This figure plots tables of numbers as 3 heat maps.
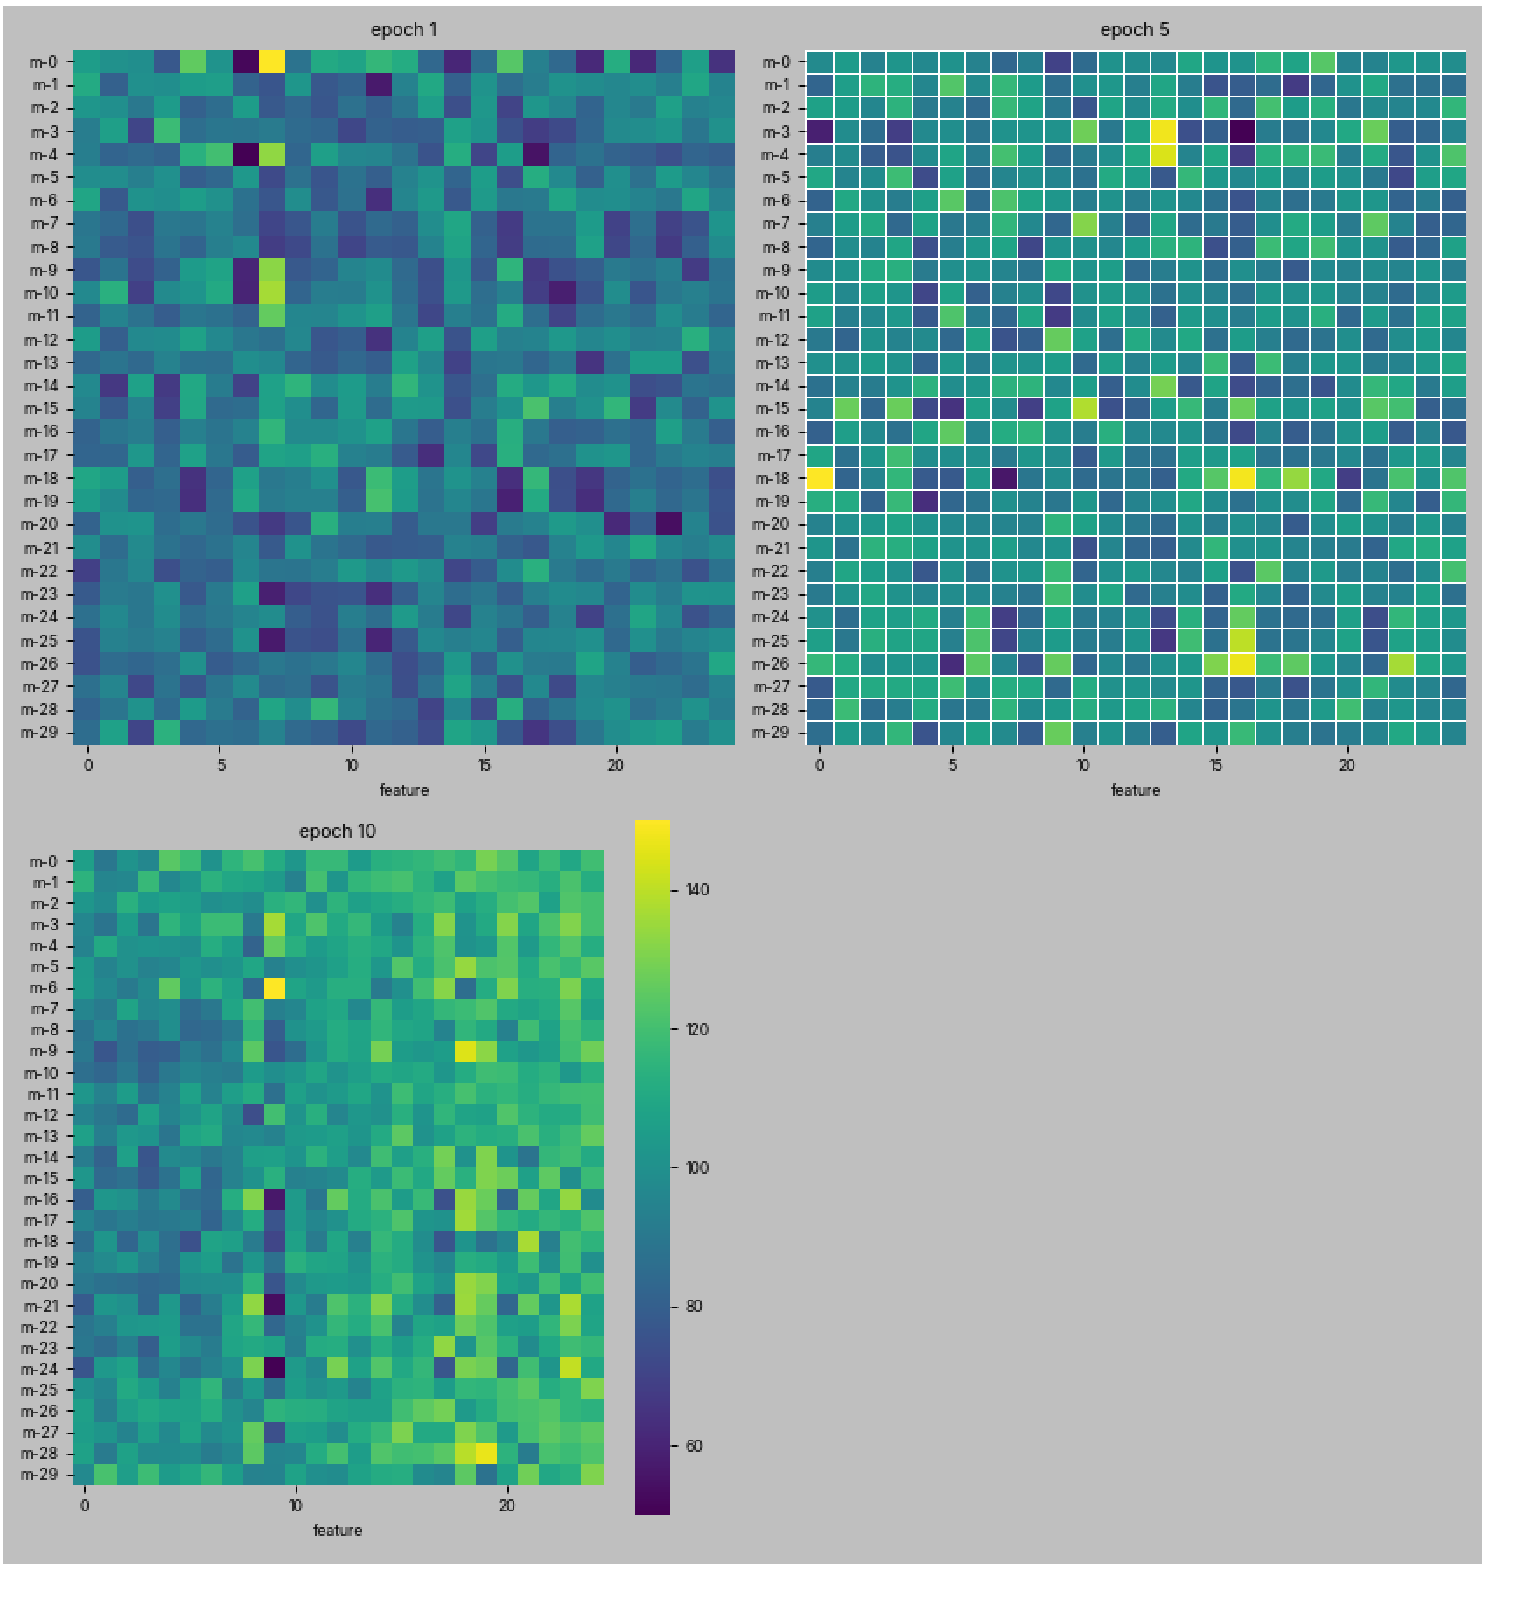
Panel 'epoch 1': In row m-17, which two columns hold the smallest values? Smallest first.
13, 15
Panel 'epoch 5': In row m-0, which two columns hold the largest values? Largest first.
19, 17
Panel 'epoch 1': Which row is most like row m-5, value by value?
m-2
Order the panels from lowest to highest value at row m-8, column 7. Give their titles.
epoch 1, epoch 10, epoch 5
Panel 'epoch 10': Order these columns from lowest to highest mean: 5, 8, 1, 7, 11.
1, 5, 7, 11, 8
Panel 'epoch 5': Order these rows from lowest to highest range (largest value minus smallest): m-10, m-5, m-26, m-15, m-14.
m-10, m-5, m-14, m-15, m-26
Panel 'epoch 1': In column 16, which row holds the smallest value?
m-19
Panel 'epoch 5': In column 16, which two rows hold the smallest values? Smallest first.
m-3, m-4
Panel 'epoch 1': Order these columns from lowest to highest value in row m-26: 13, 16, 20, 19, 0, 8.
0, 13, 8, 20, 16, 19
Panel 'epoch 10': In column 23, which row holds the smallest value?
m-15
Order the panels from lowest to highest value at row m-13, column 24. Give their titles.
epoch 1, epoch 5, epoch 10
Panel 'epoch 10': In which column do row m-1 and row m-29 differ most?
19
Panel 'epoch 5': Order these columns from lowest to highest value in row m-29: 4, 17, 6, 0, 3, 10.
4, 0, 10, 17, 6, 3
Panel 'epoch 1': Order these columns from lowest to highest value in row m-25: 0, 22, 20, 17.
0, 20, 22, 17
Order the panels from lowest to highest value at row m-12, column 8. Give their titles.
epoch 10, epoch 5, epoch 1
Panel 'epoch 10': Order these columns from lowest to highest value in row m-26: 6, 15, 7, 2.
7, 2, 6, 15
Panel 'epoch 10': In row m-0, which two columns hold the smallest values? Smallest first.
1, 3
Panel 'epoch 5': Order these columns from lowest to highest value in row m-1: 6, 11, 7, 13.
6, 11, 13, 7
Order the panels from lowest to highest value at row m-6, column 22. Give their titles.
epoch 5, epoch 1, epoch 10
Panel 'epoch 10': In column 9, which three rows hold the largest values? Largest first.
m-6, m-3, m-4
